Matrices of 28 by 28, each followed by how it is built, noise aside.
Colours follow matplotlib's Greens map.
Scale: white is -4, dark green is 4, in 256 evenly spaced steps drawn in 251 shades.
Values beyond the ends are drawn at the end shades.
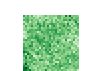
smooth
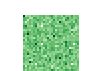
sparse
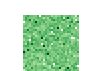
sparse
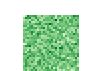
repeating rows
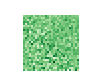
lower triangular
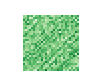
Hankel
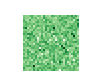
sparse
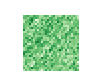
Hankel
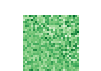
upper triangular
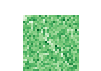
banded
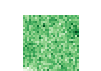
smooth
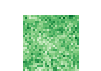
smooth
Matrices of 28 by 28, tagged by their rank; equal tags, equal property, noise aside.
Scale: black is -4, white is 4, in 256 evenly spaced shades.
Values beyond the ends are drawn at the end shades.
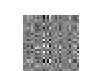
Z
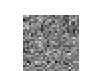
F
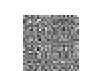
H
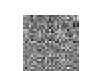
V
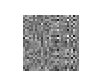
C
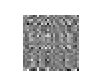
C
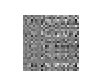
C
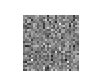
F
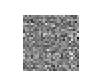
F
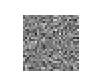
V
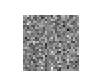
F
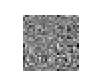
V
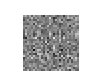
F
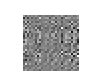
C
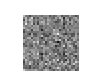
V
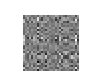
C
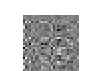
C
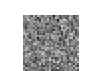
F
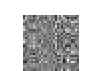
H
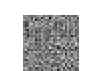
V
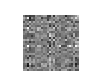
H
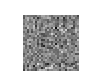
F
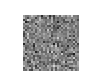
F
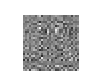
H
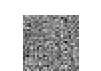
F
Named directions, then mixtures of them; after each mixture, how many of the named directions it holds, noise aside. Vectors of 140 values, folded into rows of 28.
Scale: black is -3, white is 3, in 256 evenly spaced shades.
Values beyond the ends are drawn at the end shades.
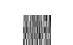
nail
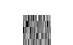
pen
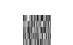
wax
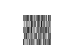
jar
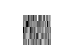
one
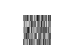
two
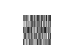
three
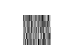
two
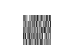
three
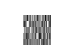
two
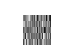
two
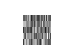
four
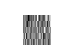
four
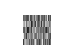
one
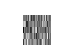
four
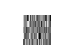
four
